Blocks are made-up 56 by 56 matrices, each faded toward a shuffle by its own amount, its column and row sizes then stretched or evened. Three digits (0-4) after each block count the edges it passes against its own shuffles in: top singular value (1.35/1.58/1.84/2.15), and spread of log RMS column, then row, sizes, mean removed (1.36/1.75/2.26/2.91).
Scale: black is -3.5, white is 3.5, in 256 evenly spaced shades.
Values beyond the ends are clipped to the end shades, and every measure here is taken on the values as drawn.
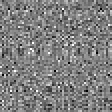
4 0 2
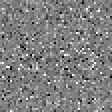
0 1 1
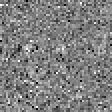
1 2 1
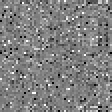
2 0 0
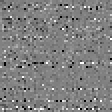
2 1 3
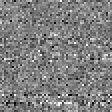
3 0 3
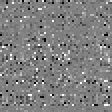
1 2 3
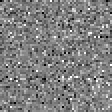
0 1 2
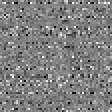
1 0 4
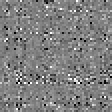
3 3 3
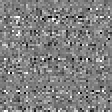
3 1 4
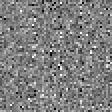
2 2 0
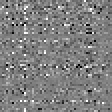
2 2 4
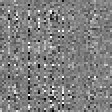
3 4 2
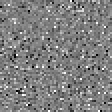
1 0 2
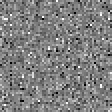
1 2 1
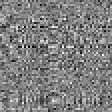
4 0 3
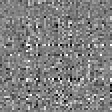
3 3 3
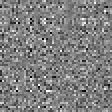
4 2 3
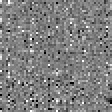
0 3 1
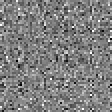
3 2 0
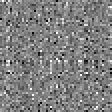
3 2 1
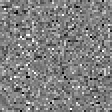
1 1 1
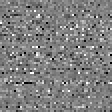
1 0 4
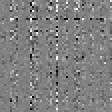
3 4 2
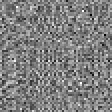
4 0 2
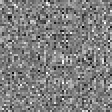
3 2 0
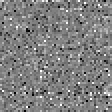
2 0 1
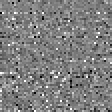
0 1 3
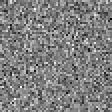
0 0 0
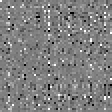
3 2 2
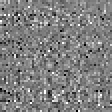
3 1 2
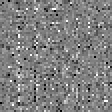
3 2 1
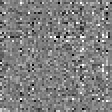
0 3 3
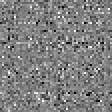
0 2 3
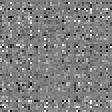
1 3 4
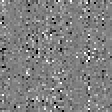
1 3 1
